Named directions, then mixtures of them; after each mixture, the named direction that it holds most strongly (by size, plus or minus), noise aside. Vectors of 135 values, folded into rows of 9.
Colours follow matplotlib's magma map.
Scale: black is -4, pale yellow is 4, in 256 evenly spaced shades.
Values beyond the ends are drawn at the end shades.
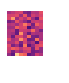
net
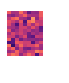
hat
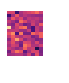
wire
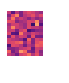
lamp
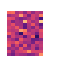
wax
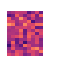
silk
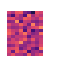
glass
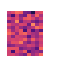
glass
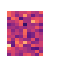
silk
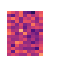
glass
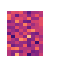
net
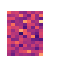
wax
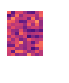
lamp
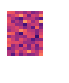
wax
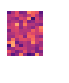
hat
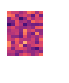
silk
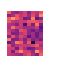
hat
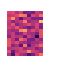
wax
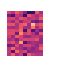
glass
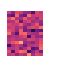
glass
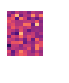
lamp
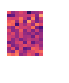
hat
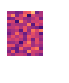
glass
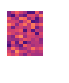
silk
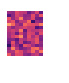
silk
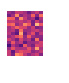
silk
